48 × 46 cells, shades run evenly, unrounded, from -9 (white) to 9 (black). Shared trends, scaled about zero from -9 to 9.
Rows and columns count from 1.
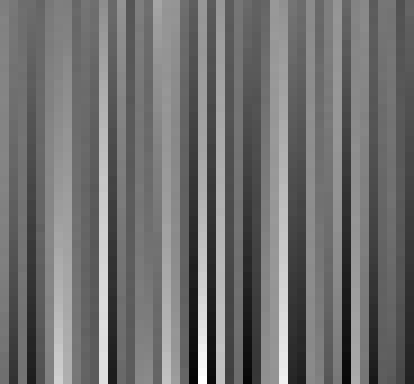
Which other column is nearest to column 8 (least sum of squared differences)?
40
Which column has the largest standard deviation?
23
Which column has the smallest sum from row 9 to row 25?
12
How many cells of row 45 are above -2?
38
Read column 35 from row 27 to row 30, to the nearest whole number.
-1 -1 -1 -1
